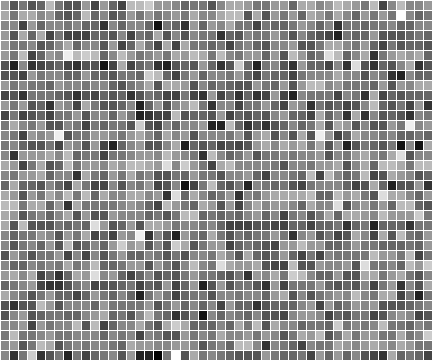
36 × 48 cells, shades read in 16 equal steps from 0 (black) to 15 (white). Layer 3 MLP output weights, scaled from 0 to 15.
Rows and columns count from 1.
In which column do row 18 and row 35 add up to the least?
30
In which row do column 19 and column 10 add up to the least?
7
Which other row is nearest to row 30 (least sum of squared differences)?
26
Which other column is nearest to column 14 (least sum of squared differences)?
40
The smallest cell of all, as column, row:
18, 36
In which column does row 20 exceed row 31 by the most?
43
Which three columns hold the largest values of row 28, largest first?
11, 33, 34
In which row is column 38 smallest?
4
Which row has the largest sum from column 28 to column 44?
20
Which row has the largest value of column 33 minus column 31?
27
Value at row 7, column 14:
10
